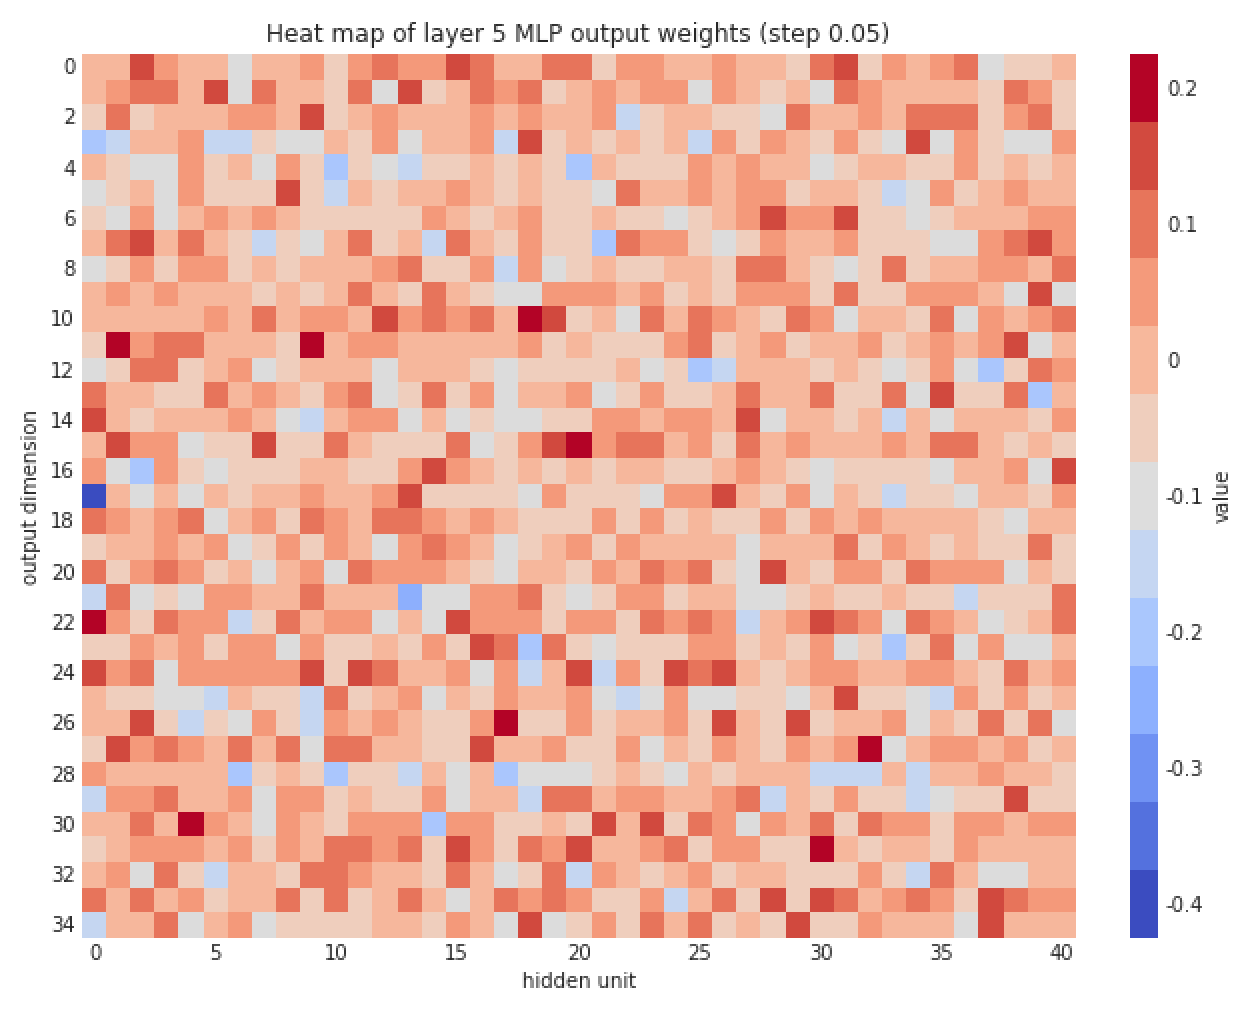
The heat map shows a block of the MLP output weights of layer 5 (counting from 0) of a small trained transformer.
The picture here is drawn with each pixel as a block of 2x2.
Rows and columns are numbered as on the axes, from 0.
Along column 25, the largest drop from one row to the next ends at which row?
12
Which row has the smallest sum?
28
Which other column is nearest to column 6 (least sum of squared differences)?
32
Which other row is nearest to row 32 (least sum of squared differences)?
18
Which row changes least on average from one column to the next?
6
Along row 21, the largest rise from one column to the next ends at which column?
1
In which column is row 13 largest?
35
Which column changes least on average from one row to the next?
27
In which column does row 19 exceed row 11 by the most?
39
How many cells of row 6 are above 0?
12
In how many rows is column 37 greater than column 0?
17
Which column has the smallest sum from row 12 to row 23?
33
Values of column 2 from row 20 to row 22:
0.05 -0.1 -0.05
